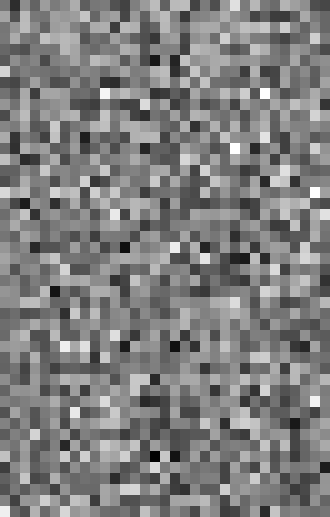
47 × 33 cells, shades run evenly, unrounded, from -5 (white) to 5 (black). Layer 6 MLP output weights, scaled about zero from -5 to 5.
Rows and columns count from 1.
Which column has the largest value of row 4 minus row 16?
29
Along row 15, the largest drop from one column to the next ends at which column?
19
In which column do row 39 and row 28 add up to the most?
30
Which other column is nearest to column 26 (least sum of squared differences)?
22
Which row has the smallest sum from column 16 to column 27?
3
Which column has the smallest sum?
11
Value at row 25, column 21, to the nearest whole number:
1
